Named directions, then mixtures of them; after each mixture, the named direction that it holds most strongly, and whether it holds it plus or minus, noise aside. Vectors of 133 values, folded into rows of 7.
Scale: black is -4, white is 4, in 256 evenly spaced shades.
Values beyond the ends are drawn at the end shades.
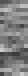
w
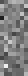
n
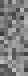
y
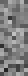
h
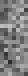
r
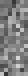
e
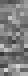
w, plus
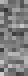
h, minus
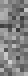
r, minus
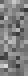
n, plus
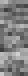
w, minus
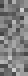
y, plus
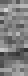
w, plus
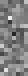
h, minus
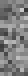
r, plus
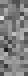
n, minus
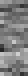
w, minus
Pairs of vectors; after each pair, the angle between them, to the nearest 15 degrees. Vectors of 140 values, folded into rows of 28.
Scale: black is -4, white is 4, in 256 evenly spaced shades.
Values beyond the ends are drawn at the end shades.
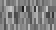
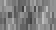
45 degrees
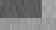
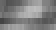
105 degrees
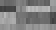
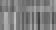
60 degrees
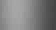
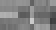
75 degrees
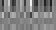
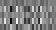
90 degrees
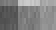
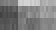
15 degrees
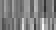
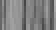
120 degrees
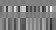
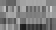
60 degrees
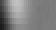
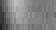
15 degrees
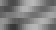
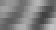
105 degrees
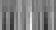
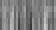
150 degrees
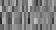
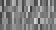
45 degrees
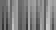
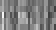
135 degrees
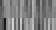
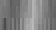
75 degrees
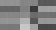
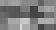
45 degrees
